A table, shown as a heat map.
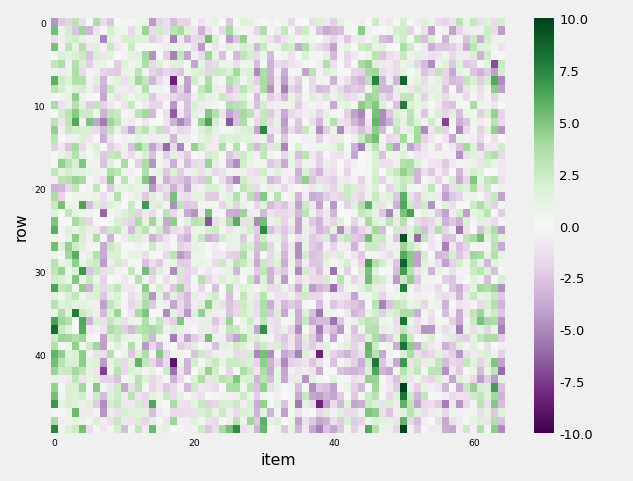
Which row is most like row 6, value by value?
43
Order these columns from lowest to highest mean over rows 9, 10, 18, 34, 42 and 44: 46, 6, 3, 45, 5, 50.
5, 6, 45, 3, 46, 50
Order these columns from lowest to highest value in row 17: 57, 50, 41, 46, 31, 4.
31, 57, 41, 46, 50, 4
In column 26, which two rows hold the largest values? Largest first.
49, 24
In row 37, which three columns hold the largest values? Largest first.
0, 30, 4
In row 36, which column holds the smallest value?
40
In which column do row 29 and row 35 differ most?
13
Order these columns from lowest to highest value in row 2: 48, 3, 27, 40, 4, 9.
48, 40, 9, 4, 3, 27
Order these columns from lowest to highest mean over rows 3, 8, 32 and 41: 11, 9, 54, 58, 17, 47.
17, 58, 47, 54, 11, 9
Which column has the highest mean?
50
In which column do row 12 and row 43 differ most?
25
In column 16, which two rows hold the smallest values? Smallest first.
15, 35
